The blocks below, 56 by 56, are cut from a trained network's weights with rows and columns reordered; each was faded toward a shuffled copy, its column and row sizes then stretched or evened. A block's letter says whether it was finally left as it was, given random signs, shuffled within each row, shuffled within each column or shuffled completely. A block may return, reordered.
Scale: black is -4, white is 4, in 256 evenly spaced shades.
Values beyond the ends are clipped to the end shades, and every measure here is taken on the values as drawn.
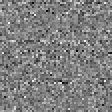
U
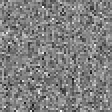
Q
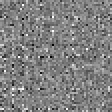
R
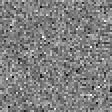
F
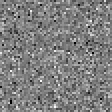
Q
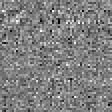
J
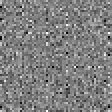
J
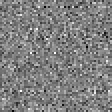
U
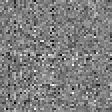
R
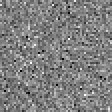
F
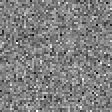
F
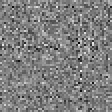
R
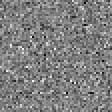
U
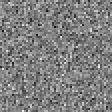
F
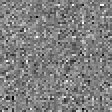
R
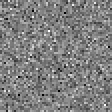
F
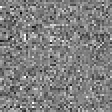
J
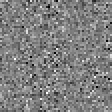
Q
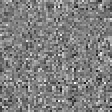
J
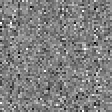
Q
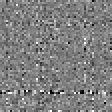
R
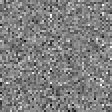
Q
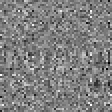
J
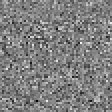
U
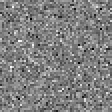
F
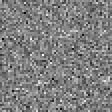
F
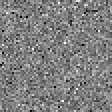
F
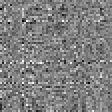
J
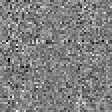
R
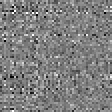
J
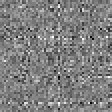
J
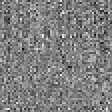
J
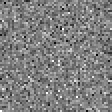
F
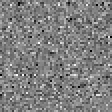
U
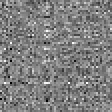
J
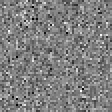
Q
